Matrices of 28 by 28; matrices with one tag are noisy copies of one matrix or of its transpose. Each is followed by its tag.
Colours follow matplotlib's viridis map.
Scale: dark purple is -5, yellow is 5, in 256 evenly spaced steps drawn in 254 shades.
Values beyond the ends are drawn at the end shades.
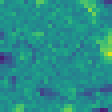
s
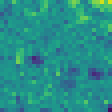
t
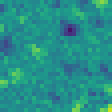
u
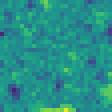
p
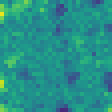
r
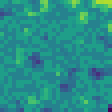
t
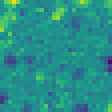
r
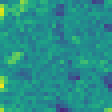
r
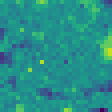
s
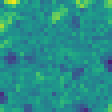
r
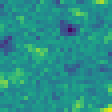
u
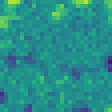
r
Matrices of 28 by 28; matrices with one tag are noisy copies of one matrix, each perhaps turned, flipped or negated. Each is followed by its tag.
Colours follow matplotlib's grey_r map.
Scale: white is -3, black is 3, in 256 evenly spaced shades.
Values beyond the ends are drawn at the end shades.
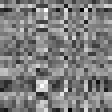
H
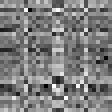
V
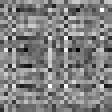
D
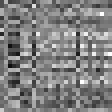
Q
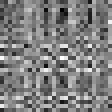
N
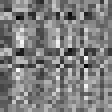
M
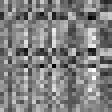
M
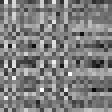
N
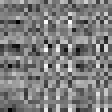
N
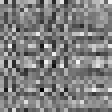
N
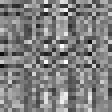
N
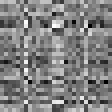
V
